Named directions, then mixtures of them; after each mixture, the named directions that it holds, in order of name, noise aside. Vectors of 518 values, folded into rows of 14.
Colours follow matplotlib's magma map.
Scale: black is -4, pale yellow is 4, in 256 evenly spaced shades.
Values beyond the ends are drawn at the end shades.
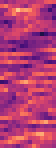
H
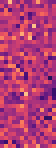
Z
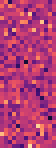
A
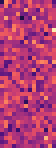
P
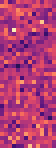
A, H, P.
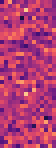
H, P, Z.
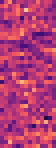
H, P, Z.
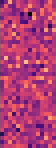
A, P.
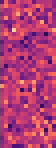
A, H, P.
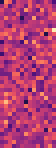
P.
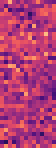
H, Z.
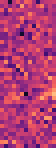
Z.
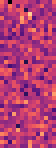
A, P, Z.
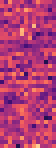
H, Z.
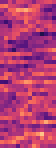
H.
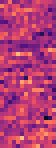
H, Z.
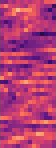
H.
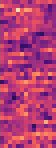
H, Z.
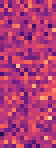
A, P, Z.
